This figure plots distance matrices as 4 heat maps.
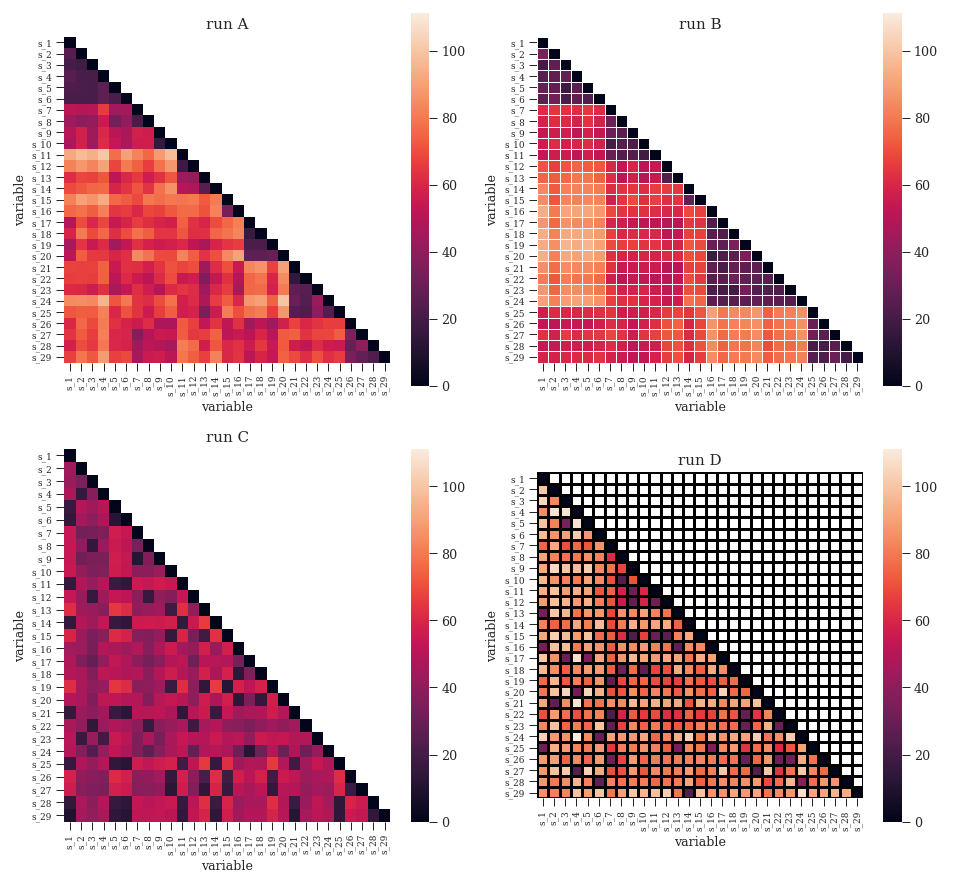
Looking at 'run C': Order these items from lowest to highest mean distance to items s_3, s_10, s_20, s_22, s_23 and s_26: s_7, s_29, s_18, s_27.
s_27, s_7, s_18, s_29
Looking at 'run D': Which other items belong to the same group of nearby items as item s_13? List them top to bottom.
s_1, s_16, s_25
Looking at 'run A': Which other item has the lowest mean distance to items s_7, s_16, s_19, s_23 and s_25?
s_22
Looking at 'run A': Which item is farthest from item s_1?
s_11
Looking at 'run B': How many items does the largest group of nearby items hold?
9
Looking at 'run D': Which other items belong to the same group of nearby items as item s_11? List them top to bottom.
s_9, s_12, s_15
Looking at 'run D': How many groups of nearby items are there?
9
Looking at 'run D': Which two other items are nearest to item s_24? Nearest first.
s_6, s_28
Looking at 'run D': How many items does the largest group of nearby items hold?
5
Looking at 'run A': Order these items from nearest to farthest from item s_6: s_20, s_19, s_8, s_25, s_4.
s_4, s_8, s_19, s_20, s_25
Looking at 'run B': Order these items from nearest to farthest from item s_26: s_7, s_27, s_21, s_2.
s_27, s_2, s_7, s_21
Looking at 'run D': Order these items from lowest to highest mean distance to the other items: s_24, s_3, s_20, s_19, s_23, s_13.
s_19, s_23, s_13, s_20, s_3, s_24
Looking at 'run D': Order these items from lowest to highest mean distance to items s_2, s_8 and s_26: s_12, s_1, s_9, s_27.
s_12, s_27, s_9, s_1
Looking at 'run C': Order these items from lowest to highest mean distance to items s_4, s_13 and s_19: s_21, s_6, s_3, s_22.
s_3, s_22, s_21, s_6
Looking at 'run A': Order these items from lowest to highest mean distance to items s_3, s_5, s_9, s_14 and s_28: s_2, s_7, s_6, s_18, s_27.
s_6, s_2, s_7, s_27, s_18
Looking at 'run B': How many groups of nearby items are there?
6
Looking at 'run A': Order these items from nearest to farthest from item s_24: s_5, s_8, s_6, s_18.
s_8, s_5, s_6, s_18
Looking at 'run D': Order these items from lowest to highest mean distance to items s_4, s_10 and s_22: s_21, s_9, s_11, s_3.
s_11, s_9, s_3, s_21
